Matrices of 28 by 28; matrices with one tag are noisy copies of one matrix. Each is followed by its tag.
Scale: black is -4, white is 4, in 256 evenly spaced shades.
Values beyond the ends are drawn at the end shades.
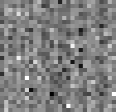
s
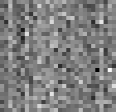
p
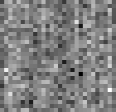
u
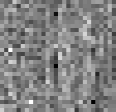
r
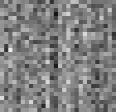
r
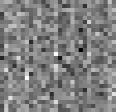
s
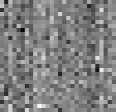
p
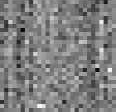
p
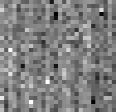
r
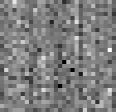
u
